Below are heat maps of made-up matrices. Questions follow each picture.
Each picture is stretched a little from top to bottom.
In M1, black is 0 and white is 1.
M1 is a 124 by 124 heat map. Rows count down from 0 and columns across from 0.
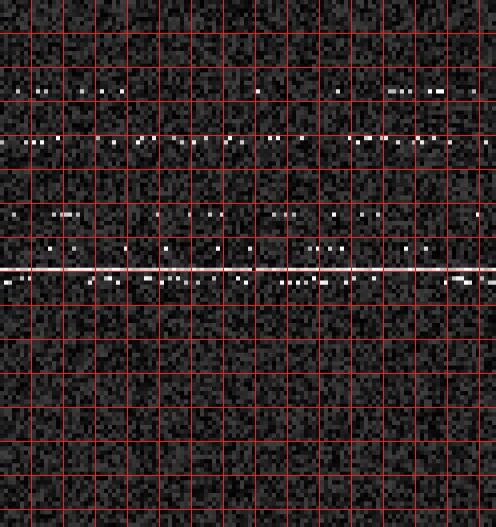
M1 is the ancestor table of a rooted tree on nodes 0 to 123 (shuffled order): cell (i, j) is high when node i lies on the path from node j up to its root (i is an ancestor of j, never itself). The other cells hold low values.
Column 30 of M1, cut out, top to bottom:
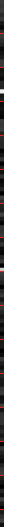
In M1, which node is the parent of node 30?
21
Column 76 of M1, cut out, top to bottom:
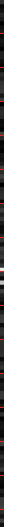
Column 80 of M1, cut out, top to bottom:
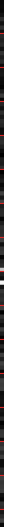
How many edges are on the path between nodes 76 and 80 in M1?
2
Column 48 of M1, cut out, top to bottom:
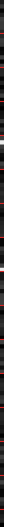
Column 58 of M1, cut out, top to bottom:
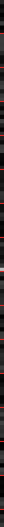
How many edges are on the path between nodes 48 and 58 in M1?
3
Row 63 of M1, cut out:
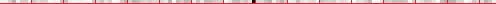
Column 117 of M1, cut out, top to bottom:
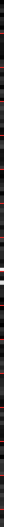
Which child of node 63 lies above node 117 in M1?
66
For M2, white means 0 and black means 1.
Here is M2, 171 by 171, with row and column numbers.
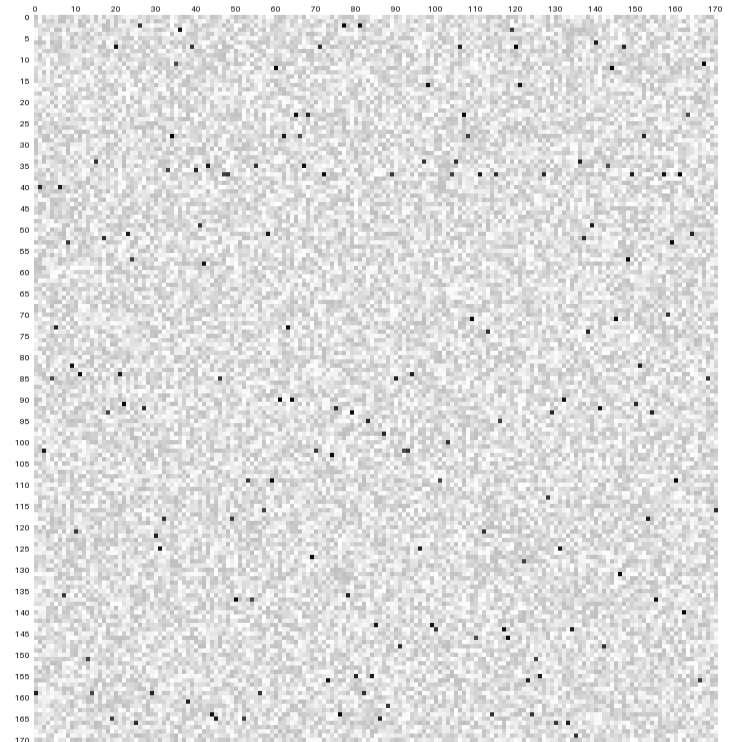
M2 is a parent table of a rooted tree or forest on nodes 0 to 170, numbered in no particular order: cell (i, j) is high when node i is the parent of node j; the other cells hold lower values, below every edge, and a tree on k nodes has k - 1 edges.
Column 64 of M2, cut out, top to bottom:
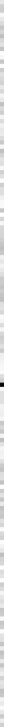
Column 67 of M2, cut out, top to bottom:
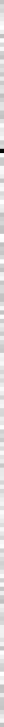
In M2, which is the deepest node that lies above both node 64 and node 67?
35
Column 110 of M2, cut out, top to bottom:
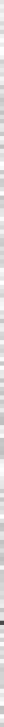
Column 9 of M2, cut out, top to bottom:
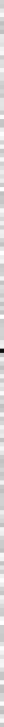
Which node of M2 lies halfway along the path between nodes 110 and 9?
125
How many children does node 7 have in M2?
6
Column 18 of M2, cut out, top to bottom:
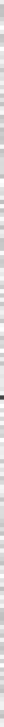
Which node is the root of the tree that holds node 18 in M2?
102
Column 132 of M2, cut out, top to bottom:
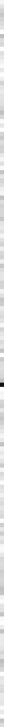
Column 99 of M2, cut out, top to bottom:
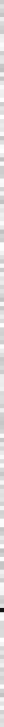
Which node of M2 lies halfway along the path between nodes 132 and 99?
85
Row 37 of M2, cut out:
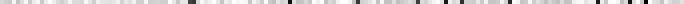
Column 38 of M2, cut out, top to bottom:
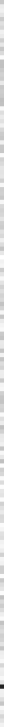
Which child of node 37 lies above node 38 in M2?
161
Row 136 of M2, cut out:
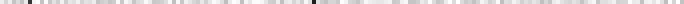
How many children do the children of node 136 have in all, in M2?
6
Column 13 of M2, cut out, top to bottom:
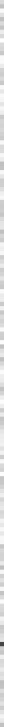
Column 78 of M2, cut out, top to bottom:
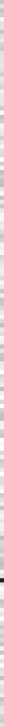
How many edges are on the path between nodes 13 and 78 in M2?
9
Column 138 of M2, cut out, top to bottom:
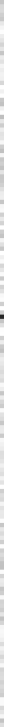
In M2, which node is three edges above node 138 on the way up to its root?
100
